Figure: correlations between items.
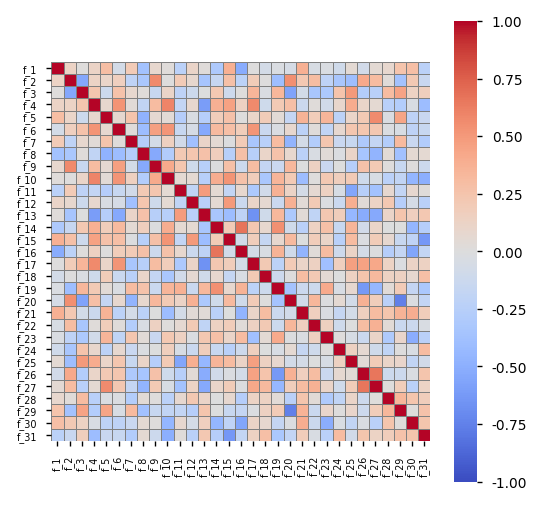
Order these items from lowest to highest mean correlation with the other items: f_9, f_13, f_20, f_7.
f_13, f_7, f_20, f_9
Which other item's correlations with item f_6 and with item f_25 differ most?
f_9
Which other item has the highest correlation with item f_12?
f_15
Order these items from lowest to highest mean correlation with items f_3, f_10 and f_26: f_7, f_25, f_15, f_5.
f_7, f_5, f_15, f_25
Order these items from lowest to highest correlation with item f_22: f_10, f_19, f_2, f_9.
f_19, f_10, f_9, f_2
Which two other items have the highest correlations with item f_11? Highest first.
f_13, f_19
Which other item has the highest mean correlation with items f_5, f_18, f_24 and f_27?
f_26
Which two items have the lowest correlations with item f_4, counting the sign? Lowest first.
f_13, f_31
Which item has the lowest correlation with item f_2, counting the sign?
f_3
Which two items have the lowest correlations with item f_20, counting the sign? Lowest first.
f_29, f_3
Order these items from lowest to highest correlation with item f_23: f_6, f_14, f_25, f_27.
f_6, f_25, f_27, f_14
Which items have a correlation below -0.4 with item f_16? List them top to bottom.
f_1, f_21, f_30
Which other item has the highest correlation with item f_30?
f_21
